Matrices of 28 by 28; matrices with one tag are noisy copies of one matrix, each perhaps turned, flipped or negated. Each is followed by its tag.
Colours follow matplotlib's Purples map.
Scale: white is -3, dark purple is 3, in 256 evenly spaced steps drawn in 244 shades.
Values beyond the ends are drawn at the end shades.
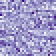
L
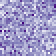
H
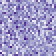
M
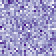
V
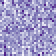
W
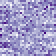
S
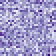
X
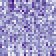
S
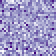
V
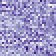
W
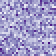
H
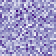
M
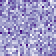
H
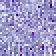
W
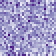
L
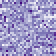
X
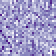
W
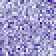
H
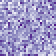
H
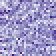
L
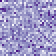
X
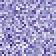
M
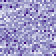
X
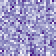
L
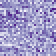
X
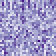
W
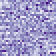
W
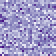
X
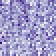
L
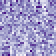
L
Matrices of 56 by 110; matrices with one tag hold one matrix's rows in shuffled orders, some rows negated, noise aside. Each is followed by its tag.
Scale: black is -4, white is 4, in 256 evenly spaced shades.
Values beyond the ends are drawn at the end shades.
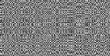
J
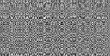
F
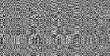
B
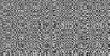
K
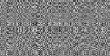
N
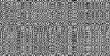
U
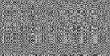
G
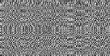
J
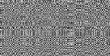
J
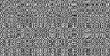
U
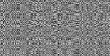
B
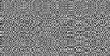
J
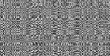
B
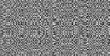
K
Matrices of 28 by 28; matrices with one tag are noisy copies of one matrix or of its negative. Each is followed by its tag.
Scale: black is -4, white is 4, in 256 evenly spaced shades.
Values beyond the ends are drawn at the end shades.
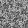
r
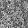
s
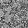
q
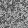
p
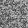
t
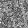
s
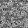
q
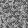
t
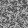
r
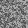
t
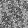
s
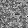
t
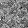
q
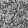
q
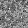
p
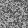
t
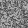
s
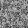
r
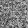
t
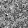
p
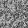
p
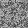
q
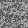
q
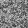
q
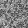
p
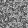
t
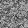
q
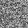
t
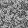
q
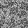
q
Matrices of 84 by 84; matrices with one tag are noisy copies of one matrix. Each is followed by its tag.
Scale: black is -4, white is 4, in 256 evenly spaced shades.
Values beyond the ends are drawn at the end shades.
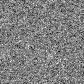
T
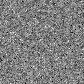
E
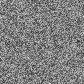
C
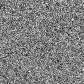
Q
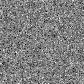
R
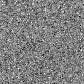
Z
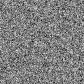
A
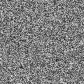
R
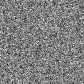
R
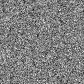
T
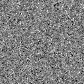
Q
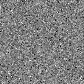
T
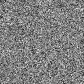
T
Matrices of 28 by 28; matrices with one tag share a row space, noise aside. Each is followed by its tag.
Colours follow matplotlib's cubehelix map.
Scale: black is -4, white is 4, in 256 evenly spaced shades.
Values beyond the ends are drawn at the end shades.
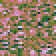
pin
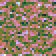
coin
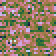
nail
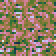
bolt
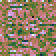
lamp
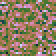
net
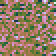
net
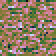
lamp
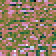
lamp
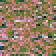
net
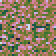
nail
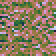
net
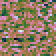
pin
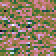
nail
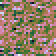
bolt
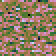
coin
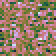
bolt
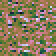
lamp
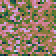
nail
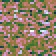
pin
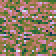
coin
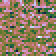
coin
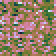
pin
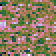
nail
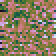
net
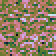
coin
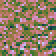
coin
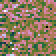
nail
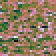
pin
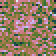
net
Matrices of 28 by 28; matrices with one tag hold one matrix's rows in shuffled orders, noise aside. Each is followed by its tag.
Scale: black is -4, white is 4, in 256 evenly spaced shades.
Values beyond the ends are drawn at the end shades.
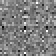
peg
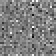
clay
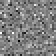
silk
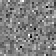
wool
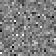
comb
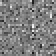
clay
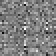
peg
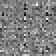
peg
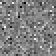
silk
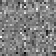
peg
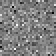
comb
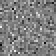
comb
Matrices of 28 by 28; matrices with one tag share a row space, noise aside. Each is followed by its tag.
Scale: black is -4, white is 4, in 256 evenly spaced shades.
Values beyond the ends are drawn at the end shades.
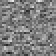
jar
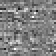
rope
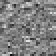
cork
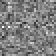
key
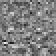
jar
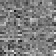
rope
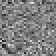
key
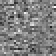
rope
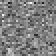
key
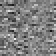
rope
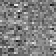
rope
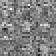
jar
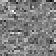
rope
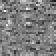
cork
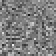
key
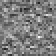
jar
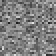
key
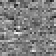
rope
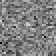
key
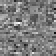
rope
